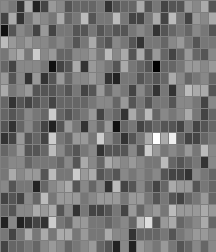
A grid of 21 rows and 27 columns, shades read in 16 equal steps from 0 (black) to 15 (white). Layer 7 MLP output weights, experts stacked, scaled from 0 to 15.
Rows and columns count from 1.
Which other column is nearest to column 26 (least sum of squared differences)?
25
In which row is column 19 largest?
19
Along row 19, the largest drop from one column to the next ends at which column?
20
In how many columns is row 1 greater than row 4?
9
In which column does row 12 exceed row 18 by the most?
13
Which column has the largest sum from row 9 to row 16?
7
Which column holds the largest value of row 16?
15
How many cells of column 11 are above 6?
15
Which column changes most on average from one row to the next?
22
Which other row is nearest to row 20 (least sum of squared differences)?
17
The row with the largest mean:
5
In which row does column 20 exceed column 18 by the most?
12
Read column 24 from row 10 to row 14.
10 7 4 9 6
